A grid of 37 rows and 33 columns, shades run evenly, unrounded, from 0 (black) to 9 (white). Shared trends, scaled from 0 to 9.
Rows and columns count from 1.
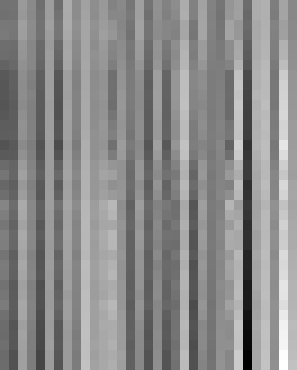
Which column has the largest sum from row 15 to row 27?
32
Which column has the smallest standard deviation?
6
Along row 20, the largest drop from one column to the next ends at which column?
28
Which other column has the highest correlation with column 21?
27
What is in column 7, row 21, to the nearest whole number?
4
